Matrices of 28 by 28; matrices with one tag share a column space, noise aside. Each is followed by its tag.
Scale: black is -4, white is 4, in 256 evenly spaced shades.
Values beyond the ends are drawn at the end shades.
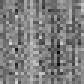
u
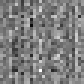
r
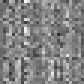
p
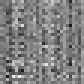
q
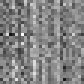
p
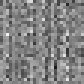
p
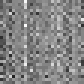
q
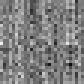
u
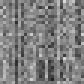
p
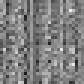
u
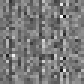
r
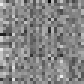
p
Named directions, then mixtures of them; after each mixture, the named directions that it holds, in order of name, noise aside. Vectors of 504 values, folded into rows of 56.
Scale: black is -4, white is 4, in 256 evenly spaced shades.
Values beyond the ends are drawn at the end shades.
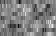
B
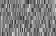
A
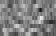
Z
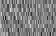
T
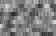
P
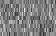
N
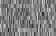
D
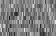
D, N, P.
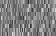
A.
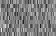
A, D, N.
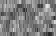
B, P.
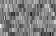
P, T.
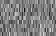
N.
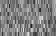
A, Z.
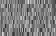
A.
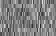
D.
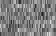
B, D.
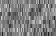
A, P, Z.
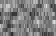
P.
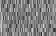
A, D, T.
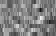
Z.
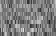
A, D, Z.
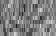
N, Z.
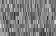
N, P, T.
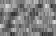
P.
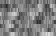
P, Z.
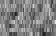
N, P, Z.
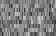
N, Z.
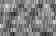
P.
